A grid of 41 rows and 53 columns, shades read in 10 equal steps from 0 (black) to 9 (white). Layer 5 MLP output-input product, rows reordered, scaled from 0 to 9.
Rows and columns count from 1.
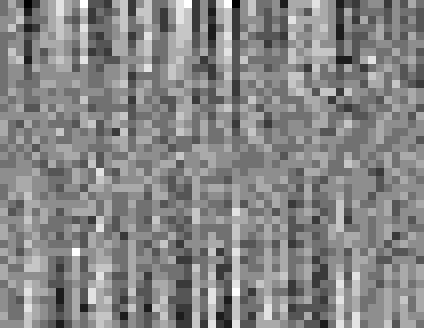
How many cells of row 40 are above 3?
41
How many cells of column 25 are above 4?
25
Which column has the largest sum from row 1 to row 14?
29
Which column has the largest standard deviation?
30
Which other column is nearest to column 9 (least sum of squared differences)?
7
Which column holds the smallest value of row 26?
37
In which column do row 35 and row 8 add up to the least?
44
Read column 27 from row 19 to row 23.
5 6 6 5 4
